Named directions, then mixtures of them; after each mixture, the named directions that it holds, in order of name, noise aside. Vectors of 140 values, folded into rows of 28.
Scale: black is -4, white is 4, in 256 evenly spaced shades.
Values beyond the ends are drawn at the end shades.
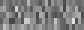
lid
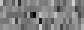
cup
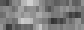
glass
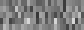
lid.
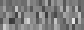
lid.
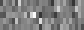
cup.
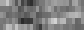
glass.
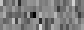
cup.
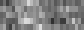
glass, lid.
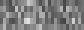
glass, lid.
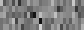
cup.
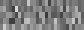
lid.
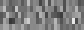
lid.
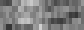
glass.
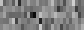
cup.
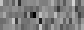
cup.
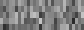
cup, lid.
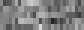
cup, glass.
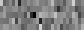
cup.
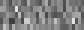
lid.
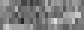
glass, lid.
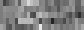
cup, glass.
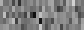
cup.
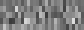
lid.
